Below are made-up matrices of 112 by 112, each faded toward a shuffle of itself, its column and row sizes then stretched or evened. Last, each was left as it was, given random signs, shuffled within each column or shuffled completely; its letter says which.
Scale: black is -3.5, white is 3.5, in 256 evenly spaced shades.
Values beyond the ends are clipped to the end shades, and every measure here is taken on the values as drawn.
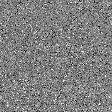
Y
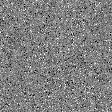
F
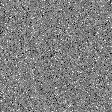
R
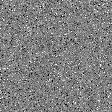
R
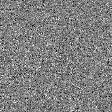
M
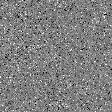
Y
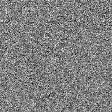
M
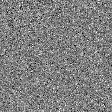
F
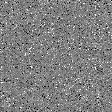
M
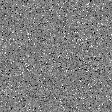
Y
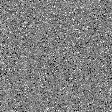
Y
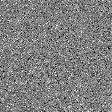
Y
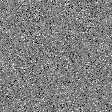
F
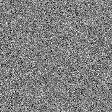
F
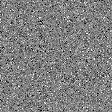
M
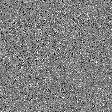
Y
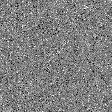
F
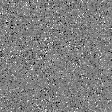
M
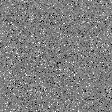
Y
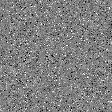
F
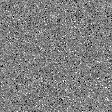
M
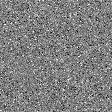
R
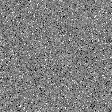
F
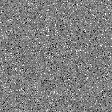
M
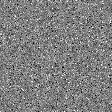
Y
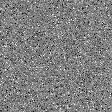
R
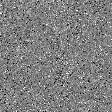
F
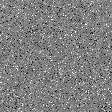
R
